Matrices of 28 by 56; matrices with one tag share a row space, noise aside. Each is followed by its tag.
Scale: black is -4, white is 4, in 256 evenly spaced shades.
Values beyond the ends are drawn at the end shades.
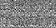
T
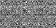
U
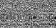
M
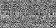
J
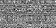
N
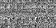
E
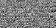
M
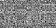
N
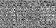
N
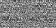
J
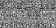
N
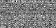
T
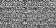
U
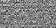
T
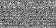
J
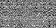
J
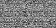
U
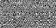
J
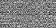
J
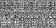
T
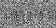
U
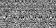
T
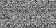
E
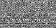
E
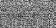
M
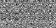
T
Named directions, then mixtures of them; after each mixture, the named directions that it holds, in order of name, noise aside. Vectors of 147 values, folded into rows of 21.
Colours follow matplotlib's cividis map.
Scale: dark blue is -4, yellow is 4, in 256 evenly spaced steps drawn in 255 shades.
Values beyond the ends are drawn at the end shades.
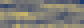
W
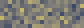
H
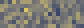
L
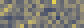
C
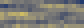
W.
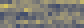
L, W.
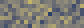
H, L.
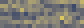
H, W.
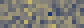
H, L.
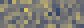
L.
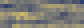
W.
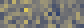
L.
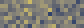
H, L.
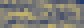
L, W.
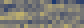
C, W.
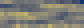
W.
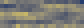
W.
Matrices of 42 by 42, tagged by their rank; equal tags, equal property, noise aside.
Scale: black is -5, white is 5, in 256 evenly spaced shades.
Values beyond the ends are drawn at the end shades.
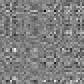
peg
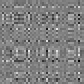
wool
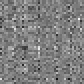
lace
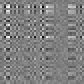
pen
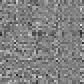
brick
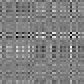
pen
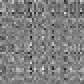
peg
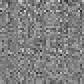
lace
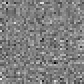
lace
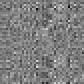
lace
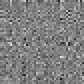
lace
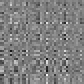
wool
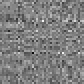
brick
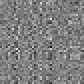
brick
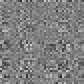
brick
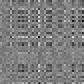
pen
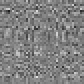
lace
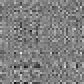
peg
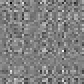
peg
